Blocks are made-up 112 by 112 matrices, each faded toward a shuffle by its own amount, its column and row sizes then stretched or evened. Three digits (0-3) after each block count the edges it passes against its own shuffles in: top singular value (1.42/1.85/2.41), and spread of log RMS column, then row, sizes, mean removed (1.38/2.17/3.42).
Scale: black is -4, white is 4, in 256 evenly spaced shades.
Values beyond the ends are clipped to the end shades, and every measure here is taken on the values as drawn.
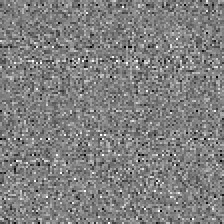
1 0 2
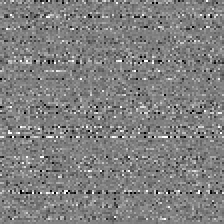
2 0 3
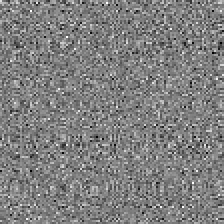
3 1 2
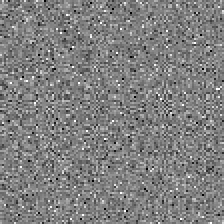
3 0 0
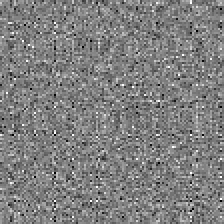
3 2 1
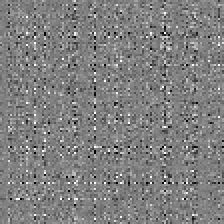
3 3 2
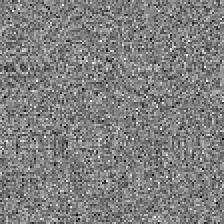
2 0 0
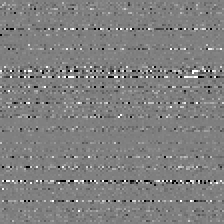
3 0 3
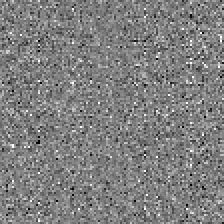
1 2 1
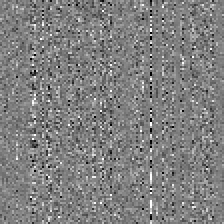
2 3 0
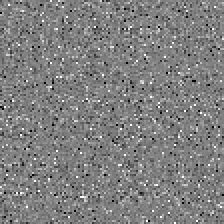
2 0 1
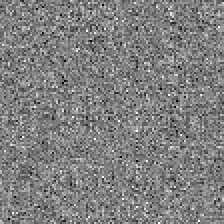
2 1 0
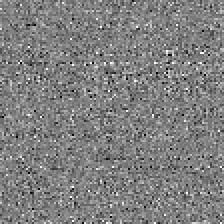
0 1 2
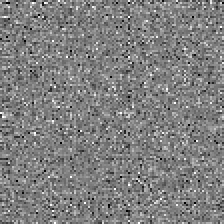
2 1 1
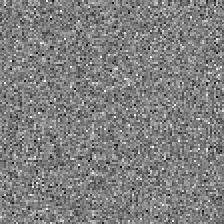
2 1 0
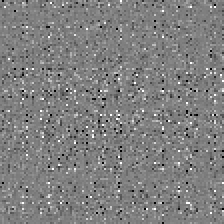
0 2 2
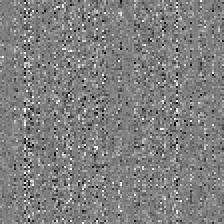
2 3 1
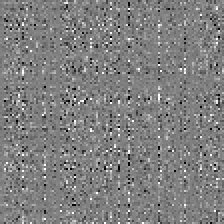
2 3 2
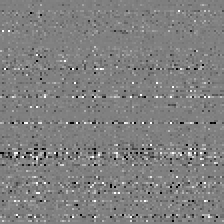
2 1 3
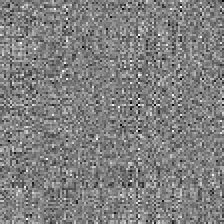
3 2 1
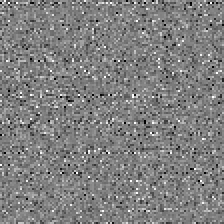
2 0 2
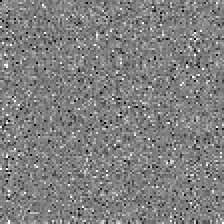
2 1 0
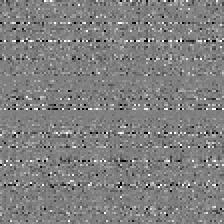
3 1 3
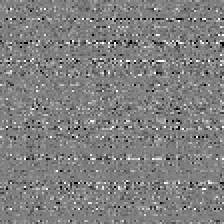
2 1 3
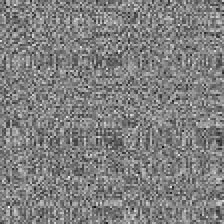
3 1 0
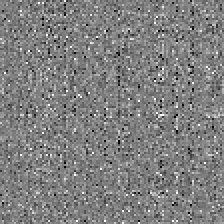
2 2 1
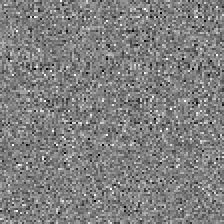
2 0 1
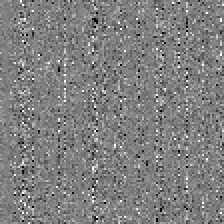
0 3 0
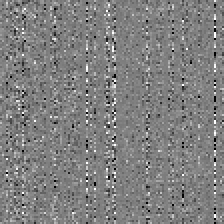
2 3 0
